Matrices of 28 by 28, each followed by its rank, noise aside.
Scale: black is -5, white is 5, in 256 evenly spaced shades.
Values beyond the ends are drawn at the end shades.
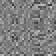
four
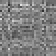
four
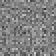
six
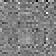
four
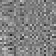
four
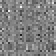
four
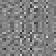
three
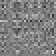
four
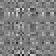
two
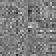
six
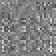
four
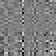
two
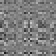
two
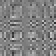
two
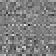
six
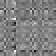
two
